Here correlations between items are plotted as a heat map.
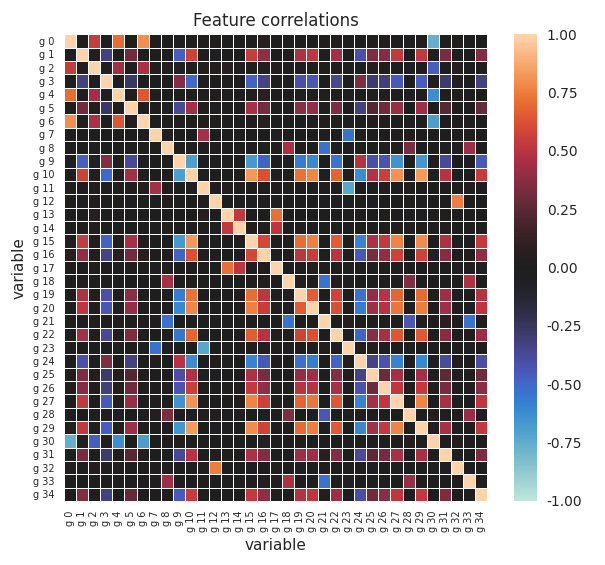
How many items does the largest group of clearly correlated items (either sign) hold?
17
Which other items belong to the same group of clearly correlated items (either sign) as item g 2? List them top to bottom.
g 0, g 4, g 6, g 30
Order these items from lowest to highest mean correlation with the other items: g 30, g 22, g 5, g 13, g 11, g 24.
g 24, g 30, g 11, g 13, g 5, g 22
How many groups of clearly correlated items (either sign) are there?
6
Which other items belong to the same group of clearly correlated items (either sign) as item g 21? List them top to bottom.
g 8, g 18, g 28, g 33
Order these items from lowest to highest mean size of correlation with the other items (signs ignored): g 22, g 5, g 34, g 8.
g 8, g 5, g 34, g 22
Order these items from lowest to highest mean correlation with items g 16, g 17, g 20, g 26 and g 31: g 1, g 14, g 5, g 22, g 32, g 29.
g 32, g 14, g 5, g 1, g 22, g 29
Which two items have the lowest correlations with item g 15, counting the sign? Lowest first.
g 9, g 24
